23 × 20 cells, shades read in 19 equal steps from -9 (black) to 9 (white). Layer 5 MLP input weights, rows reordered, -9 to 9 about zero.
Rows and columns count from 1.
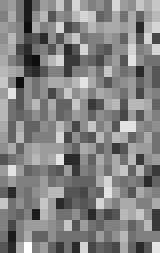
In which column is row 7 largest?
14
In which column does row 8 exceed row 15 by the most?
10
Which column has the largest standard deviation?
4
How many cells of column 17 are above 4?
3
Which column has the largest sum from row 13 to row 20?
6
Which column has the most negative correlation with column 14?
11
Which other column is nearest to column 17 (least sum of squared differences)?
1
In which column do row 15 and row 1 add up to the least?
9
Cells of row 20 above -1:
9
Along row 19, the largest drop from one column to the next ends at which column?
8
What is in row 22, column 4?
3
